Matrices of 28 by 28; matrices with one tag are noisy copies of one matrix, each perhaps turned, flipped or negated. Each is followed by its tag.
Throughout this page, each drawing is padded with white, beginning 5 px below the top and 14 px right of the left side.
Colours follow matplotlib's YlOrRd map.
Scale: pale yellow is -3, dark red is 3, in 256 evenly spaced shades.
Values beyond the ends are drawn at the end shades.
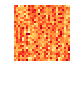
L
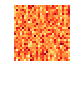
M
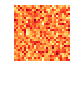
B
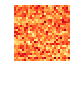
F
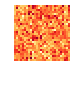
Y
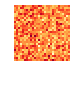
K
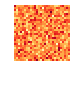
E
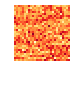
F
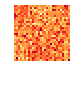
Y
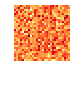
K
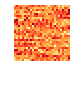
L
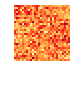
Y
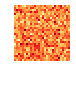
K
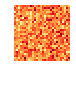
K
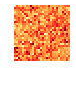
Y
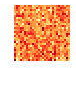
Y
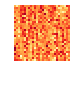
L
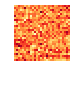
M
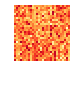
Y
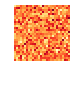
E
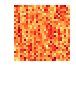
L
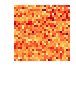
F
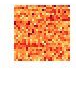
F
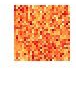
Y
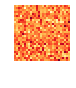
K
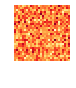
K
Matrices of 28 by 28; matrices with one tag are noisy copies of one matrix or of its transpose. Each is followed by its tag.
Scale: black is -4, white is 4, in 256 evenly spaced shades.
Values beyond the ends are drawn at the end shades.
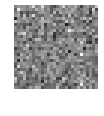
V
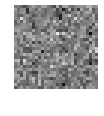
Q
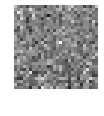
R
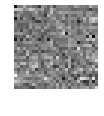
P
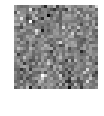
R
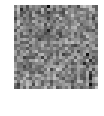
P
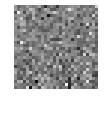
R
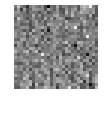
P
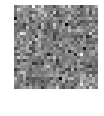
V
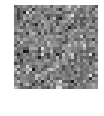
Q
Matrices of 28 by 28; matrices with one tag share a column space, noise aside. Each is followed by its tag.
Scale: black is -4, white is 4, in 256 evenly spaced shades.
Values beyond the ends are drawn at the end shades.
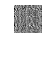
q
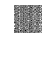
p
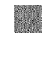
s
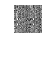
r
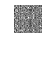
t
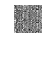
s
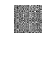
s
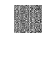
s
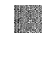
s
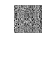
r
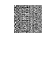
p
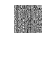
r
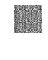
s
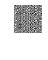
p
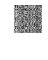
q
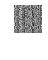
q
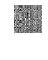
r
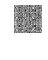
t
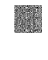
t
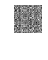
t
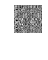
r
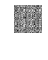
t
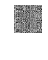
s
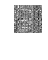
r
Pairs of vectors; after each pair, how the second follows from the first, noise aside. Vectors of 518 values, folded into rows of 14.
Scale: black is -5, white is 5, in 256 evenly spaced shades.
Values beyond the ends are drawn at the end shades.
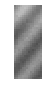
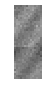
wrapped around, negated, shrunk.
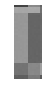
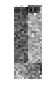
negated, scaled up.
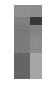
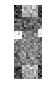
wrapped around, negated, scaled up.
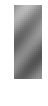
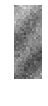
copied.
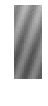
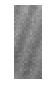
shrunk.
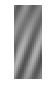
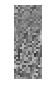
sign-scrambled.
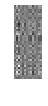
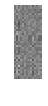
shrunk.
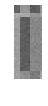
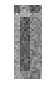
copied.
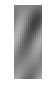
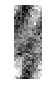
wrapped around, negated, scaled up.
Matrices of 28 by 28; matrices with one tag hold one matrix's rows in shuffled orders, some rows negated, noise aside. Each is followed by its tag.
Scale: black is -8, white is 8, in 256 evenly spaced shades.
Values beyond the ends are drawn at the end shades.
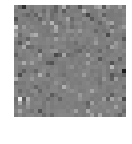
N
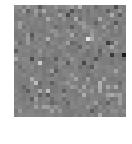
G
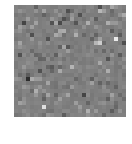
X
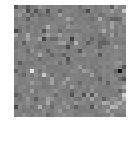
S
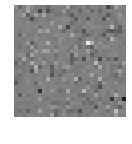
G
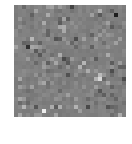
X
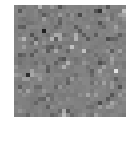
X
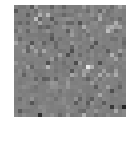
G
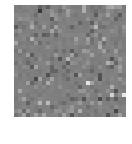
G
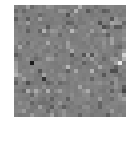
S
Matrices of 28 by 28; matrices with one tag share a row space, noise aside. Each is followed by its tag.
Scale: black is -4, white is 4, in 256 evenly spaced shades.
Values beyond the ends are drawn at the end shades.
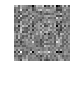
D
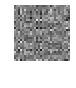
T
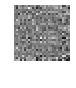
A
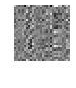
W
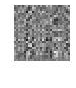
W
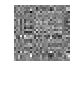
T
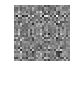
D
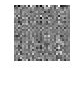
D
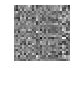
A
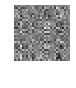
D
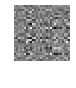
W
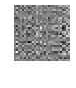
A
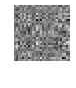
A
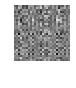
D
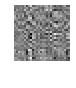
W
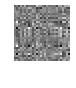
A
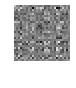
D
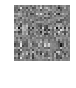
D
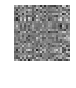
A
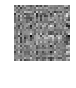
T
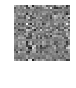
W
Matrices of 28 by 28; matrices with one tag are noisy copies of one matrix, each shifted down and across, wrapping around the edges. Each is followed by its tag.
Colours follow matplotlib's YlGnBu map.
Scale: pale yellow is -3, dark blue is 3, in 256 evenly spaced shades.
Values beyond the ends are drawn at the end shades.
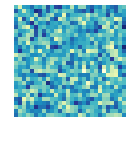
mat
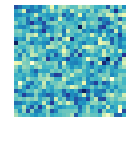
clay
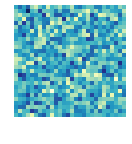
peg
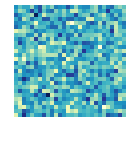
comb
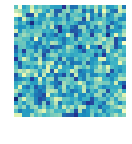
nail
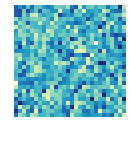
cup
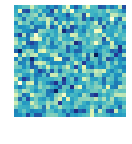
comb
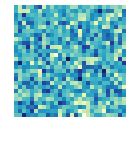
nail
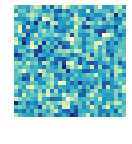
comb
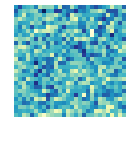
clay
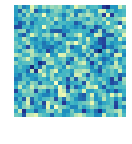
mat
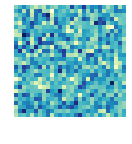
comb
